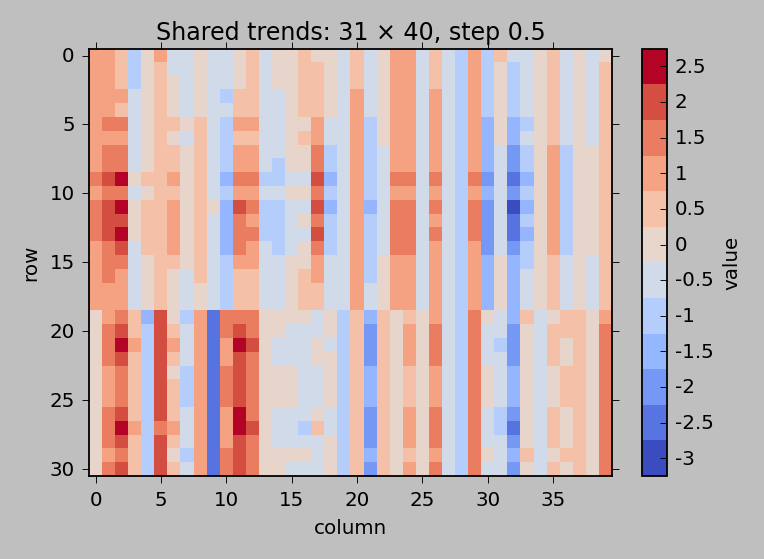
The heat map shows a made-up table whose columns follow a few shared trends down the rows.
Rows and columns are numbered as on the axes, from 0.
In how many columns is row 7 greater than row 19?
14
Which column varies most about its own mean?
10
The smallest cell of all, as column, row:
32, 11
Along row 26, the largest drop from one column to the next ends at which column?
9
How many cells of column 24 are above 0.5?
26
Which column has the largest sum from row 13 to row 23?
2
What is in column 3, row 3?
-0.5
